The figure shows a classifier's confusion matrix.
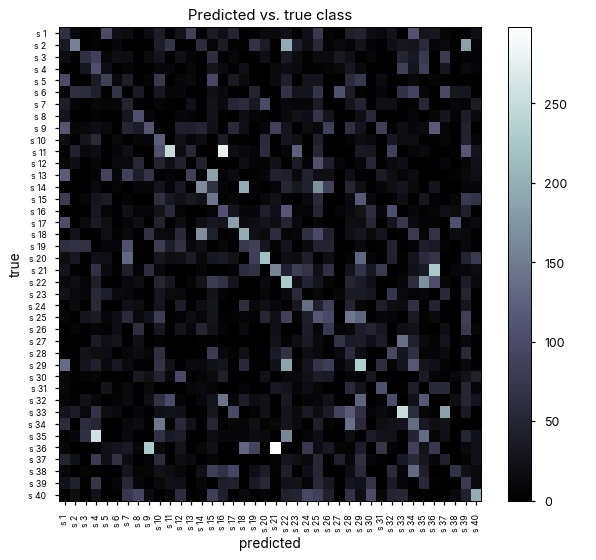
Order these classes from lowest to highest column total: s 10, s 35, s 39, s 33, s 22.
s 33, s 35, s 39, s 10, s 22
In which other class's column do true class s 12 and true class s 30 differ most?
s 25
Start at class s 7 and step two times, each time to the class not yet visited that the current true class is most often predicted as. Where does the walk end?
s 29
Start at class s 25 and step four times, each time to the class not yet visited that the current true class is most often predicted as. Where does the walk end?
s 22
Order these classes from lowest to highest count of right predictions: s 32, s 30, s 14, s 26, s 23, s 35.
s 30, s 23, s 26, s 32, s 35, s 14
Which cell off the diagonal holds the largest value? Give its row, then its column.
s 36, s 21
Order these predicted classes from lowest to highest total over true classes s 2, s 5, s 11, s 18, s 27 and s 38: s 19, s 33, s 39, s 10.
s 19, s 33, s 10, s 39
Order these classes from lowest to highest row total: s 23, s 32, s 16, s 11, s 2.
s 23, s 16, s 32, s 2, s 11
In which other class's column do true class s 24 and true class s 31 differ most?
s 26
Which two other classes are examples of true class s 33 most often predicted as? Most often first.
s 37, s 28
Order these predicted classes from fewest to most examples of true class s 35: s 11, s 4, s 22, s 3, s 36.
s 36, s 11, s 3, s 22, s 4
